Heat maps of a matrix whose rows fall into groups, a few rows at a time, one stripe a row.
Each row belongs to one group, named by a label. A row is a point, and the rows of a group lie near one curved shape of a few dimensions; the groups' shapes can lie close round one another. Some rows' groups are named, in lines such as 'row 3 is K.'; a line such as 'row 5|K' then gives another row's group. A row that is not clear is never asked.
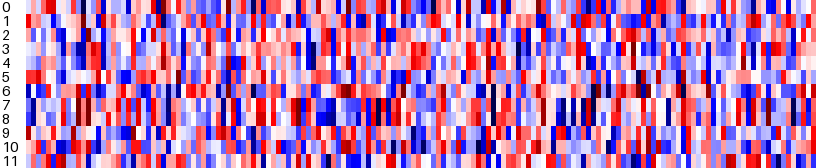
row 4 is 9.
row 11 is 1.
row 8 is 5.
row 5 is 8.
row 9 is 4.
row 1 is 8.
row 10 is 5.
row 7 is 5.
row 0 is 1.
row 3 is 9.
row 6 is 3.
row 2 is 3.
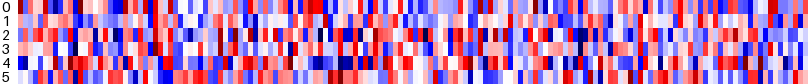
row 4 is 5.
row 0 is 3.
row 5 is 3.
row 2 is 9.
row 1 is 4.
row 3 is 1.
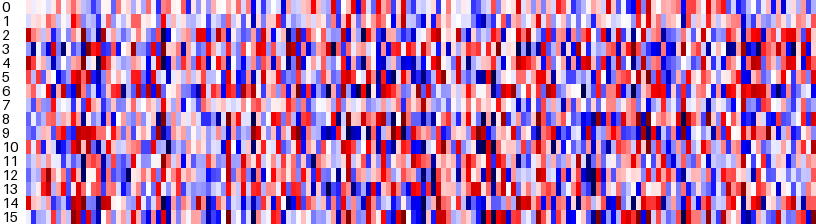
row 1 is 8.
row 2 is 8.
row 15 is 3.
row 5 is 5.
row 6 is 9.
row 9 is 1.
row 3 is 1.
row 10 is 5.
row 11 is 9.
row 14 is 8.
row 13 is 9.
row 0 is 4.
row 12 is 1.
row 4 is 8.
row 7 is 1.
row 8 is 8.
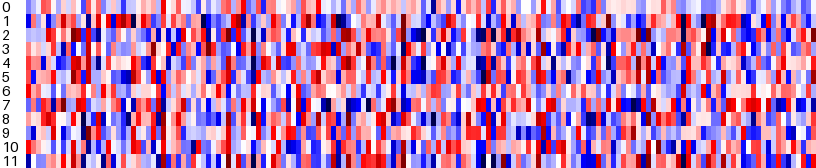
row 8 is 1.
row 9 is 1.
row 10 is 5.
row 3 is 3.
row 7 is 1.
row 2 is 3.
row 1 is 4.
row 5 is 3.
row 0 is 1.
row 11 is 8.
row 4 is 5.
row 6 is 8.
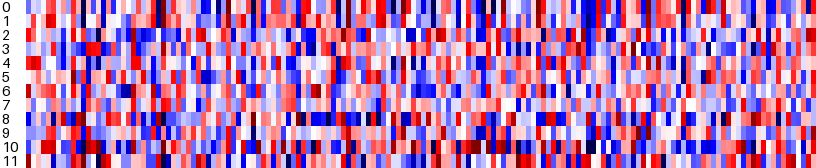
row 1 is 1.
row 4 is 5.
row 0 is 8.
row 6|3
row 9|3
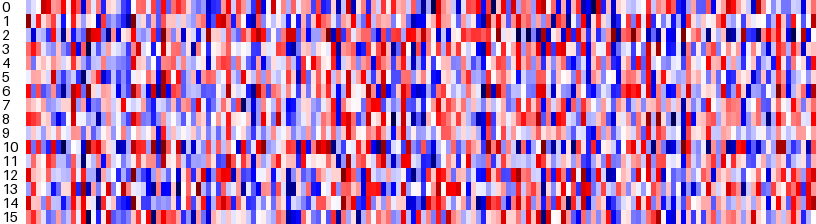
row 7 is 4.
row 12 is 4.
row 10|3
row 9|8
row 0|1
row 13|4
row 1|4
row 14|4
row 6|3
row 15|5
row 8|5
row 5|1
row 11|8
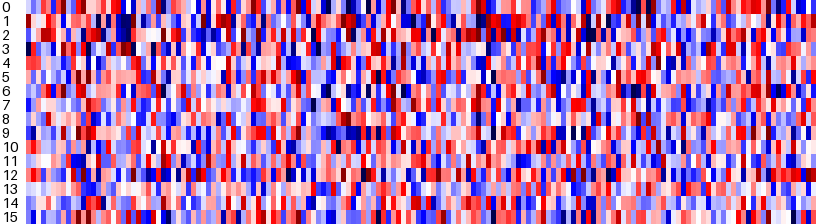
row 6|1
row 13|4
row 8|3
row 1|4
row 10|5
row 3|4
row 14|9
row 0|1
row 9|5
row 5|5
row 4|5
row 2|9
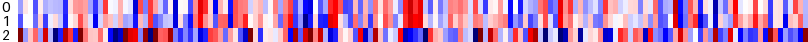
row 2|3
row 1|9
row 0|9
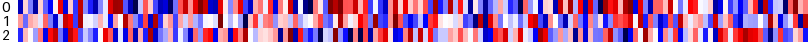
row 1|3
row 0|3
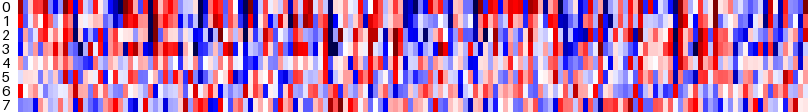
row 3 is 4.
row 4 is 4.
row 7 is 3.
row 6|8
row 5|4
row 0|3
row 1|4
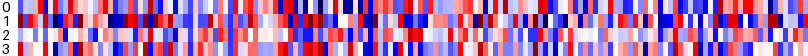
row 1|3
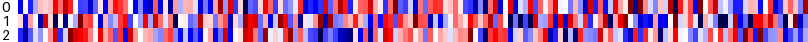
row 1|1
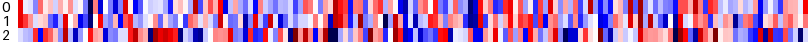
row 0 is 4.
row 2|4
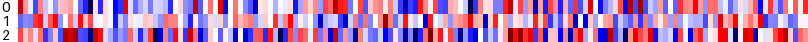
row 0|4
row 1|1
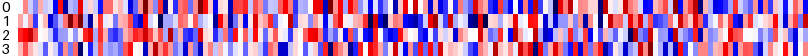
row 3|5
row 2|8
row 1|5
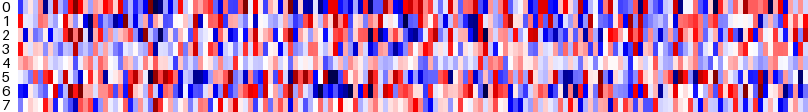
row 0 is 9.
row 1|4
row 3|8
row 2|5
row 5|4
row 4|8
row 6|5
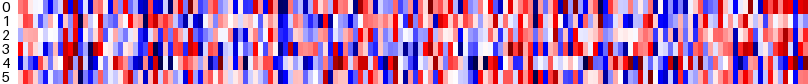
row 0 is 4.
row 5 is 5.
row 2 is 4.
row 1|5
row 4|3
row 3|8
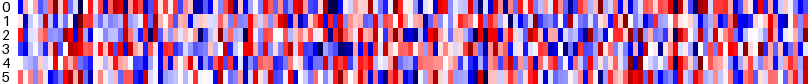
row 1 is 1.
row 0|4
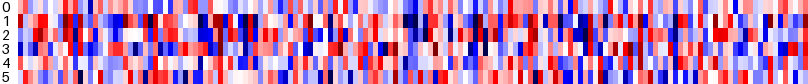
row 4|4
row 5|5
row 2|1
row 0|8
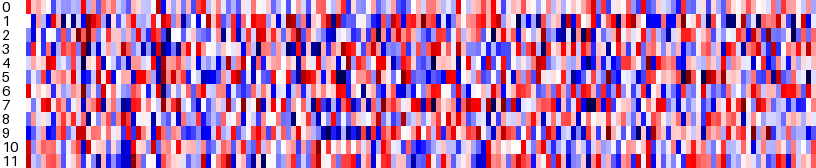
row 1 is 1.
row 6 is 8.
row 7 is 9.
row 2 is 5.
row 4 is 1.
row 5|4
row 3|4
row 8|4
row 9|5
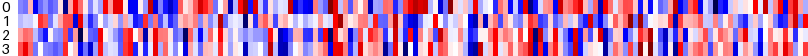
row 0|9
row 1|3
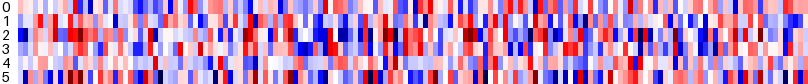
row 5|5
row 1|1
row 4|8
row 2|1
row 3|9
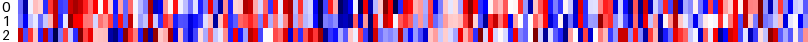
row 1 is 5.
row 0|1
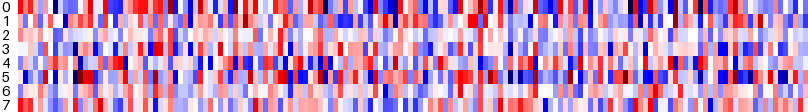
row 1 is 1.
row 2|8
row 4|4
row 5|1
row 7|8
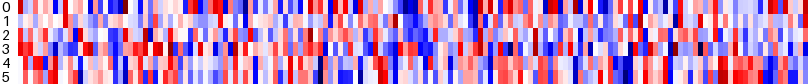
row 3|8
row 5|1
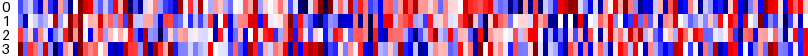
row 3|3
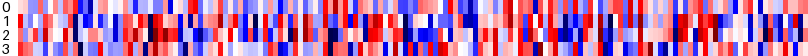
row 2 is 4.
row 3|5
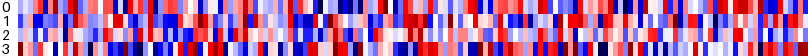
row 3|4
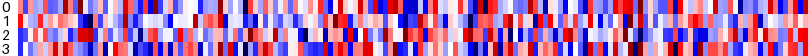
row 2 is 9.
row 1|4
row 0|3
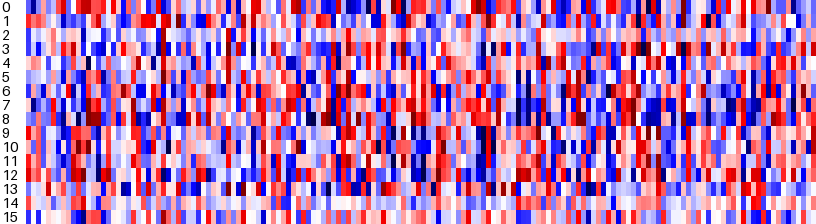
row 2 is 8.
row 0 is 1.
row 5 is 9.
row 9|5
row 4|5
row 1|8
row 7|1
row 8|9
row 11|5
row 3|8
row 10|5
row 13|9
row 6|3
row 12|8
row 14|8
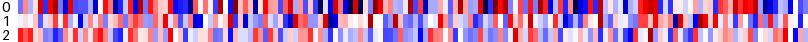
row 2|8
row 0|9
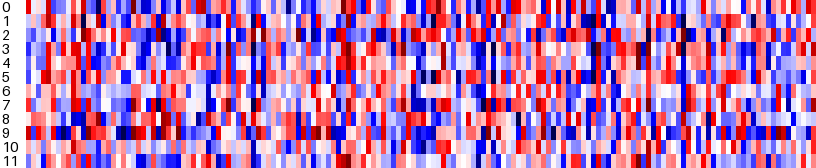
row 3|3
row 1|1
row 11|3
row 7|3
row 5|1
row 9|3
